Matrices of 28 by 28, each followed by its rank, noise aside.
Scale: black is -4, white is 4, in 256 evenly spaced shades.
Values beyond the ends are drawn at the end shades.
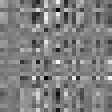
two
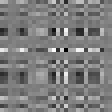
one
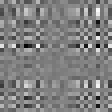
one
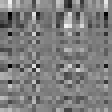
two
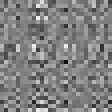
three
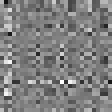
three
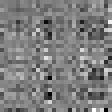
three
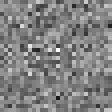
six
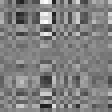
one
